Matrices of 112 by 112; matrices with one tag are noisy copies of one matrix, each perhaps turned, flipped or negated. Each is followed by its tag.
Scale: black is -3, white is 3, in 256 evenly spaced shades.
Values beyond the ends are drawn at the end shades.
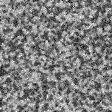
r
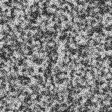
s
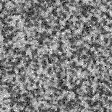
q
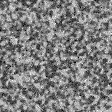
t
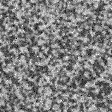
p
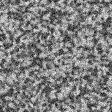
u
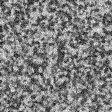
s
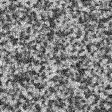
t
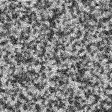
t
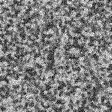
s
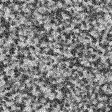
u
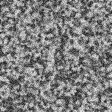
s
